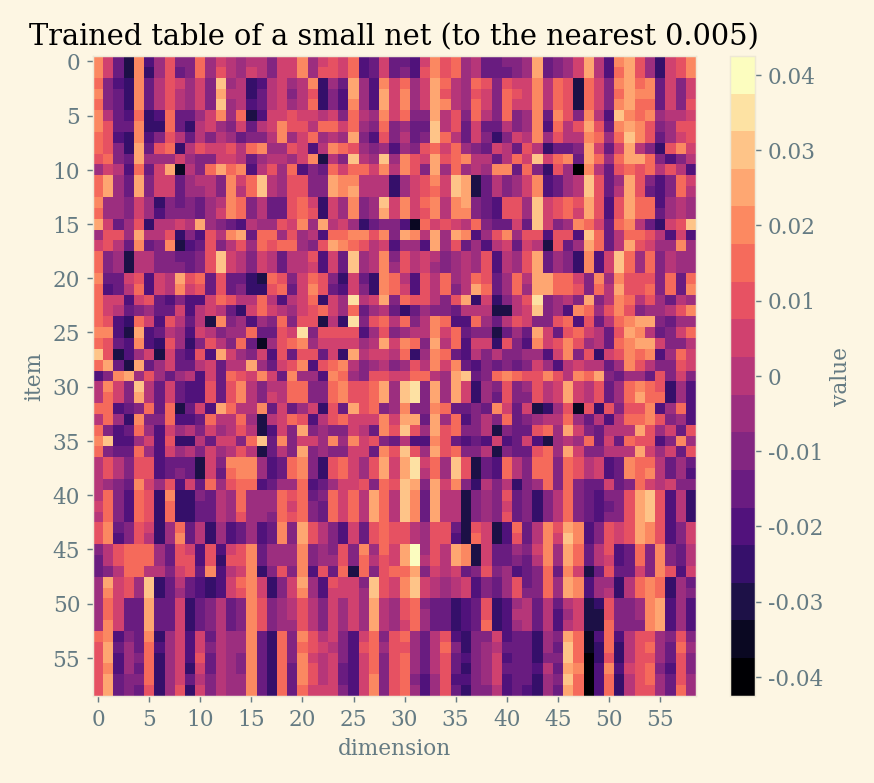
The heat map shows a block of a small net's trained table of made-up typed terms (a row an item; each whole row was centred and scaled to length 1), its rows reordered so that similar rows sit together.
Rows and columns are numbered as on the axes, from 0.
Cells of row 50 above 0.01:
7
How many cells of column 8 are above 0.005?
7
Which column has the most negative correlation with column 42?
20
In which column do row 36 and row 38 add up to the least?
39
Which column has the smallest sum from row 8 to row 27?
3
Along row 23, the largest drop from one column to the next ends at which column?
44
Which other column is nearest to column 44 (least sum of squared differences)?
29
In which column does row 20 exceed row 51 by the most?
49
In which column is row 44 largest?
46
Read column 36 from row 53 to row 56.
-0.025 -0.025 -0.02 -0.025
